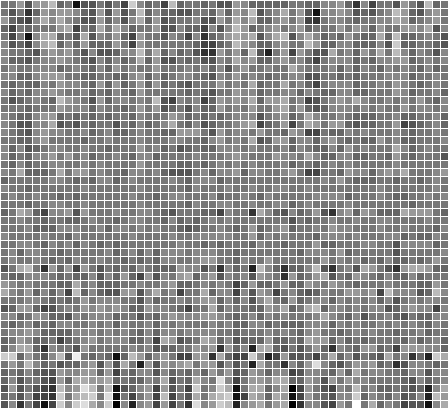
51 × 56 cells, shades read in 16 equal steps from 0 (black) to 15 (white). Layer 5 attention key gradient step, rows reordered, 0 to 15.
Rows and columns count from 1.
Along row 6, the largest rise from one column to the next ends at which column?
50
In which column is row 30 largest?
32
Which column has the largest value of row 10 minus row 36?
30
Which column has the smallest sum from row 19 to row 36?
6
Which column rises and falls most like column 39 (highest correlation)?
40
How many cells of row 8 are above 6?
36
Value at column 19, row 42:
8
